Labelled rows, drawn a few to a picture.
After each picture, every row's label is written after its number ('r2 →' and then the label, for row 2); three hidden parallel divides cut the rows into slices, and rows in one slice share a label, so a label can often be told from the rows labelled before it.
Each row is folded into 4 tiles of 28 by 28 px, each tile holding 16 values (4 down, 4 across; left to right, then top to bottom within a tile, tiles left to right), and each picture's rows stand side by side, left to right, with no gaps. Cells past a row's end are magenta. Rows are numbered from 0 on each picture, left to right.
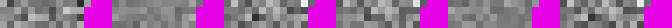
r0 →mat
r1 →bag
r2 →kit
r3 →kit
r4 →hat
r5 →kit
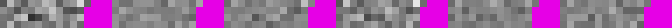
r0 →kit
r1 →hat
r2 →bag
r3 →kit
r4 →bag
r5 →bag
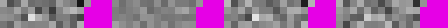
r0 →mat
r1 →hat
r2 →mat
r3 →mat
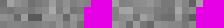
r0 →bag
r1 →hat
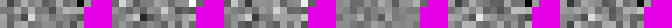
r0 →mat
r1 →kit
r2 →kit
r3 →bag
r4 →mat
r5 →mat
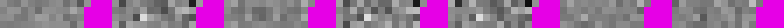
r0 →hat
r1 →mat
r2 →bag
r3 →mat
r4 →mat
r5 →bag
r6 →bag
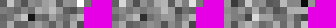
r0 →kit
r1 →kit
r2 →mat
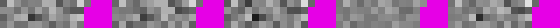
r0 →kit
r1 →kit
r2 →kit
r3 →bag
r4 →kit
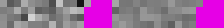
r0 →mat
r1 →hat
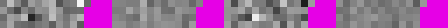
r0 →kit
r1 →hat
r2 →mat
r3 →hat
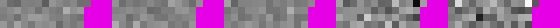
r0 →hat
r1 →hat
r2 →hat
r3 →mat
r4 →kit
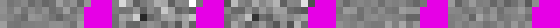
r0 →hat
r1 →kit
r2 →kit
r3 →hat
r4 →hat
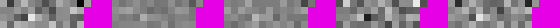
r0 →mat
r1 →hat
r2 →hat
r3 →kit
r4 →mat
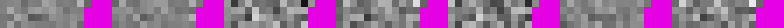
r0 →bag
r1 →bag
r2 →mat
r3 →kit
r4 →mat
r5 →bag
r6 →kit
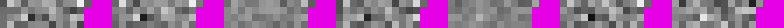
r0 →kit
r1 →kit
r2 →bag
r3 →kit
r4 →hat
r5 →kit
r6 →mat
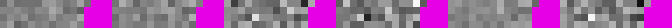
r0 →bag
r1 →bag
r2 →mat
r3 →kit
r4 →bag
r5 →mat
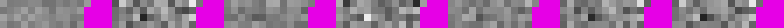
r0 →hat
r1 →kit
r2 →bag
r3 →mat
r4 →bag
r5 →kit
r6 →kit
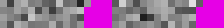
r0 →mat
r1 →kit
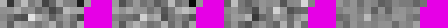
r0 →mat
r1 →mat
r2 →kit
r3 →hat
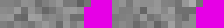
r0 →hat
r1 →bag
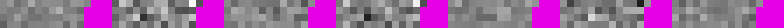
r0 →bag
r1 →kit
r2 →hat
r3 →kit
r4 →bag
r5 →mat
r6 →hat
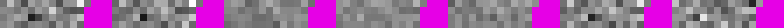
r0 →kit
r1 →kit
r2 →bag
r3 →bag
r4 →bag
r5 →kit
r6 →mat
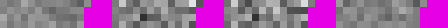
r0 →hat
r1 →kit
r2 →kit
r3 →hat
